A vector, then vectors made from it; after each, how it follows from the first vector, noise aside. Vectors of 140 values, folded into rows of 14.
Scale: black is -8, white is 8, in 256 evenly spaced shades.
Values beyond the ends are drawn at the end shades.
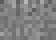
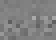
wrapped around, partly zeroed.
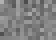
negated.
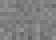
reversed, negated, shrunk.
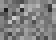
wrapped around, negated, scaled up.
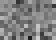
reversed, negated, scaled up.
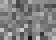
reversed, negated, scaled up.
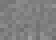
reversed, shrunk.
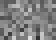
reversed, scaled up.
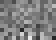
reversed, scaled up.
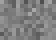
negated.
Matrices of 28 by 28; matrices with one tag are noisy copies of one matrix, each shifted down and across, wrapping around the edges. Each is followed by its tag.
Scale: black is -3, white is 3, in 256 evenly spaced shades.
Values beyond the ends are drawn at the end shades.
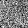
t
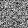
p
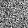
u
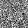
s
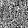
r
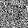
t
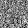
r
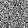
u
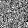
r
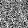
t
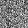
u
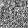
r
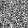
t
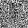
t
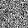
u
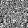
r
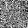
t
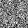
s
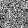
t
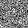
p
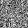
r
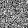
p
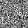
t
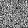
u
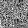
t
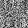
r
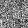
t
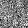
s
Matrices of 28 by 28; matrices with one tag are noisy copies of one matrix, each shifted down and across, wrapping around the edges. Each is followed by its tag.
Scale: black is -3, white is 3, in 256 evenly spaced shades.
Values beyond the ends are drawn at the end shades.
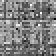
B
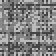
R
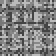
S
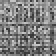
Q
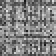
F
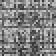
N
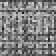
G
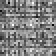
N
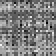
R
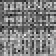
Q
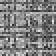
N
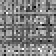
Q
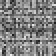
G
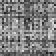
R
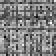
G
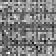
R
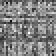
F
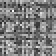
S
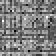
N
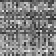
R
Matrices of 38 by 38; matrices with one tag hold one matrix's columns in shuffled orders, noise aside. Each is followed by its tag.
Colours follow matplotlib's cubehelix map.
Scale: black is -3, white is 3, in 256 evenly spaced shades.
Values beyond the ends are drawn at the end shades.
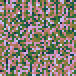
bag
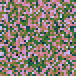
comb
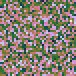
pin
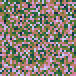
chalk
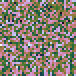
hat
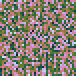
hat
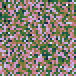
chalk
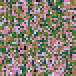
bag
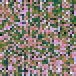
bag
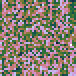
bag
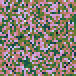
comb
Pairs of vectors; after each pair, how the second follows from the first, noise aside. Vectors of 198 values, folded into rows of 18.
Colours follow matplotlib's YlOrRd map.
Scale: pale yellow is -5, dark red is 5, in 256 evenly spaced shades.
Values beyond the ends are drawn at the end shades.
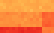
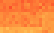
negated, shrunk.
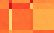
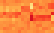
wrapped around, partly zeroed.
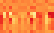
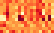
reversed, negated, scaled up.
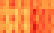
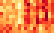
reversed, negated, scaled up.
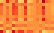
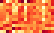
negated, scaled up.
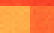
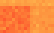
negated, shrunk.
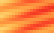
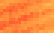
reversed, shrunk.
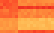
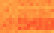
negated, shrunk.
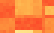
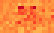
wrapped around, negated, partly zeroed.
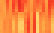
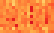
wrapped around, negated, partly zeroed.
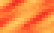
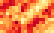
wrapped around, scaled up.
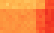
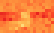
wrapped around, negated, partly zeroed.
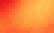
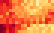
wrapped around, scaled up.
